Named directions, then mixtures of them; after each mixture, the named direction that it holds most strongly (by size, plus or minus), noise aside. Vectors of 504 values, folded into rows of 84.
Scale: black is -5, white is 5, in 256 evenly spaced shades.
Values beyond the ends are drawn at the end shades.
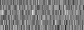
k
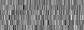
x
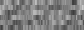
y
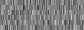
x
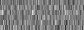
k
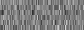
k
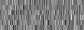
x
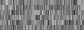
x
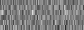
k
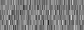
x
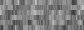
y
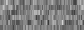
y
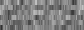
y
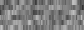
y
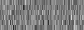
x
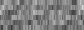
y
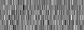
x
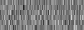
x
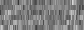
y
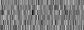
k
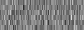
x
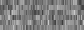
y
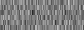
k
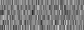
k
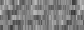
y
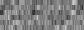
y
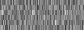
k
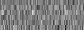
k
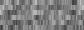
y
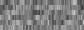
y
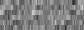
y
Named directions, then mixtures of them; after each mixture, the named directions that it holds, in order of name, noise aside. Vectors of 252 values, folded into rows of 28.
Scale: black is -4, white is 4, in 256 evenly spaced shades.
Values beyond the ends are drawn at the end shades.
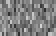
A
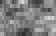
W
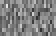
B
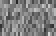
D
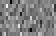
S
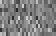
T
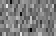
S.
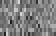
A, S, T.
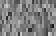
A, D, S.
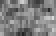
W.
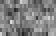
A, T, W.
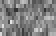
A, T, W.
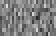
B.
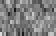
A, T, W.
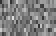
A, D, T.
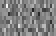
A, B, S.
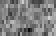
D, S, W.
